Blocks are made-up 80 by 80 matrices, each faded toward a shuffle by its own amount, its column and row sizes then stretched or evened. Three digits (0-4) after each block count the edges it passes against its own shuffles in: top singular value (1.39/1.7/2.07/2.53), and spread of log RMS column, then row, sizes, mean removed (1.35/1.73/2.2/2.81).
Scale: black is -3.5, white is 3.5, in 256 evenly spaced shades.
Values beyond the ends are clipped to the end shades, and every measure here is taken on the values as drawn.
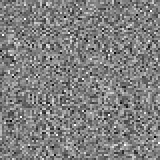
3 0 0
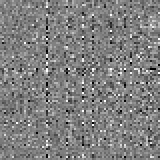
3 4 3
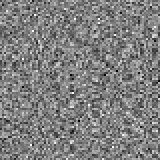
3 1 0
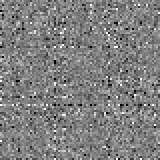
2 3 3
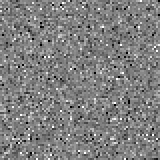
0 0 2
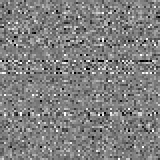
3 0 4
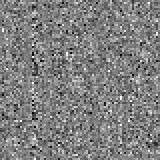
0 3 1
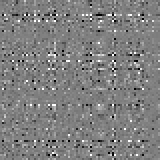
4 4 4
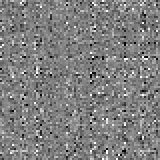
1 4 3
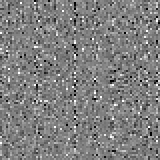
3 3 1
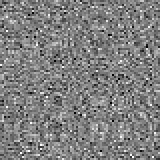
3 0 0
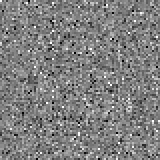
1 1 0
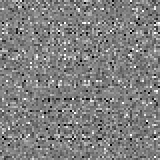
3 1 3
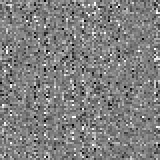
0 4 1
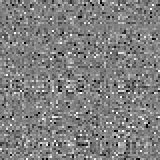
3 0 3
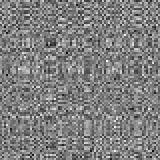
4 0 3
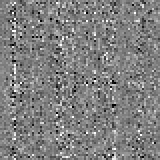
1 4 2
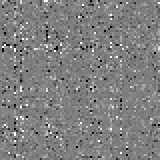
1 3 2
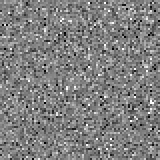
1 1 1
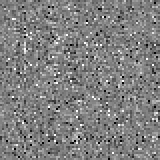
1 2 1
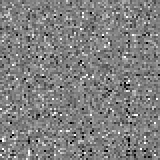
1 2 2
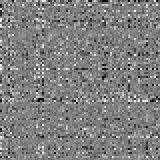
3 4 4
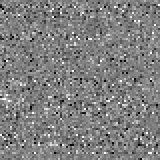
1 0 3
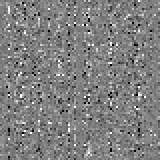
1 4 2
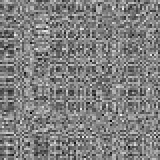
4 0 1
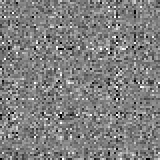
2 3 4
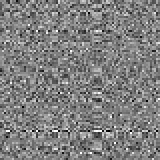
4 0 4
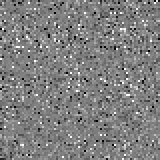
0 1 2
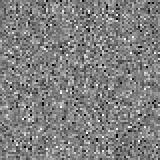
2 2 0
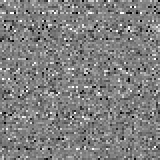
1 0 4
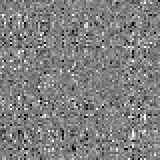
3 4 3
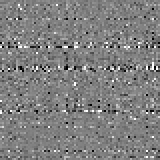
3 2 4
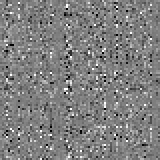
0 4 2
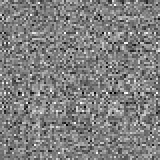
3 0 3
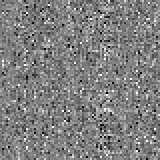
2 3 0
